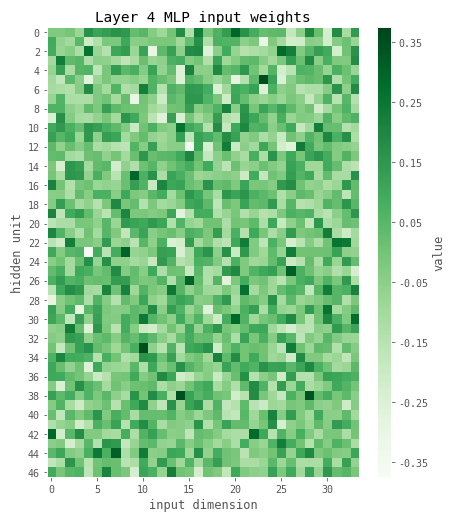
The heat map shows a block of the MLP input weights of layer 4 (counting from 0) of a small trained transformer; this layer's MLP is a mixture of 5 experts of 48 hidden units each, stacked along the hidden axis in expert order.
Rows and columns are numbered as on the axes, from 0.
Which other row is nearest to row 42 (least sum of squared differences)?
37
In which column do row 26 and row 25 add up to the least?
33
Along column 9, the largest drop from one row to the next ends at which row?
10
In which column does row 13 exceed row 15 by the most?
29
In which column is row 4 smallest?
14
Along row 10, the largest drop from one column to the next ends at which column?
19
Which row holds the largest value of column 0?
42
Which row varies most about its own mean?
2
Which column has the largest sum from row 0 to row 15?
16
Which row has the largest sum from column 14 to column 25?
0
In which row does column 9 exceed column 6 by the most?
15
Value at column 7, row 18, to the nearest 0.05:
0.2
